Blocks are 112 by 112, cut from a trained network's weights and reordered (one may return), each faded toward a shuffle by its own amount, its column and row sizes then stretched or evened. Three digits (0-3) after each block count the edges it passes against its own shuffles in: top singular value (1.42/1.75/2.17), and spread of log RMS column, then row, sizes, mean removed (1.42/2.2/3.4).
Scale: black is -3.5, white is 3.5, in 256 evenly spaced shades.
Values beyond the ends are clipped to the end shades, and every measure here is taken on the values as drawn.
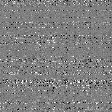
0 1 3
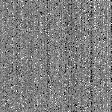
2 2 0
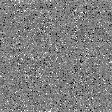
0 1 0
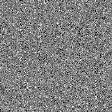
0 2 1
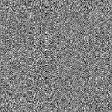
3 2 1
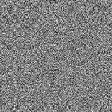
2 1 0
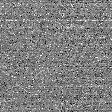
1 0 0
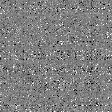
0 1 2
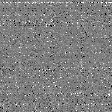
1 1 2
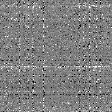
2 2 2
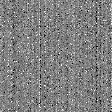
2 2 0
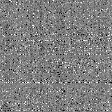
1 0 2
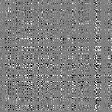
3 3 3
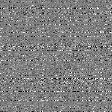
0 1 3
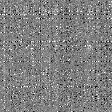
2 1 2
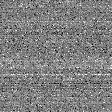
2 0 1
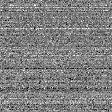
3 0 2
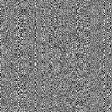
3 3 0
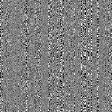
3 3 1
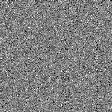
1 1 0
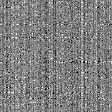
3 1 2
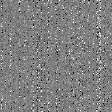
0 3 0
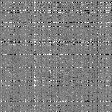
3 2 3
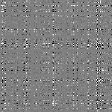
3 3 3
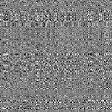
3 2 3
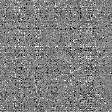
2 2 0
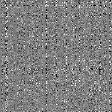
0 3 2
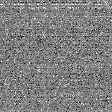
2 1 1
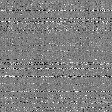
2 0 3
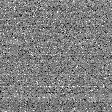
1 0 0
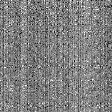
3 0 2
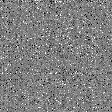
0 0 1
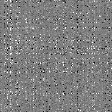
1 2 2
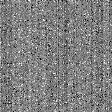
2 0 1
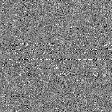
1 1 2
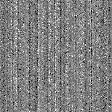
3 2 0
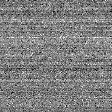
3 1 1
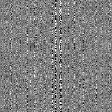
3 3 0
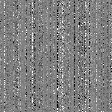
3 3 0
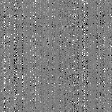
1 3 1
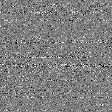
0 0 3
